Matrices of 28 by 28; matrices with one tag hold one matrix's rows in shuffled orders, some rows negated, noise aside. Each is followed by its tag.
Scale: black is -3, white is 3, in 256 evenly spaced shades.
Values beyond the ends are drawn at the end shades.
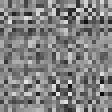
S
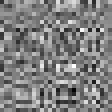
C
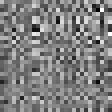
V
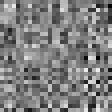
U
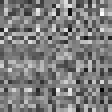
S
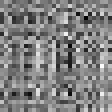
S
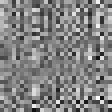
V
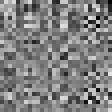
U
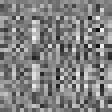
V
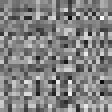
S
